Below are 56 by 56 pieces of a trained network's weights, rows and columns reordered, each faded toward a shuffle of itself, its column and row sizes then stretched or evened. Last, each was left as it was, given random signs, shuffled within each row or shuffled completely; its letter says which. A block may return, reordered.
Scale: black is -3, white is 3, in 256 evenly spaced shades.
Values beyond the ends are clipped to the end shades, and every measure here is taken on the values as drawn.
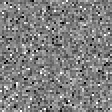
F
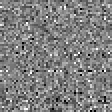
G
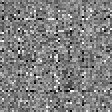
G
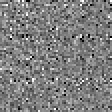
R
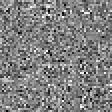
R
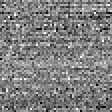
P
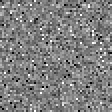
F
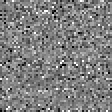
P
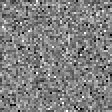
F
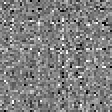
G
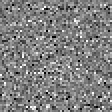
P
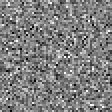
F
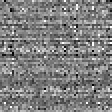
G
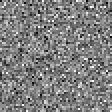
F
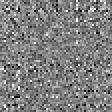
G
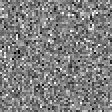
F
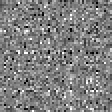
G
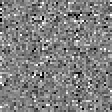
R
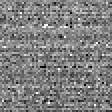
P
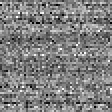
P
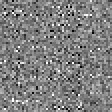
G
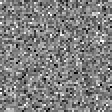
F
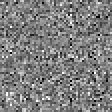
R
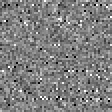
P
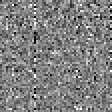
R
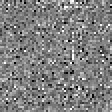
R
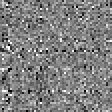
G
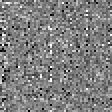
R
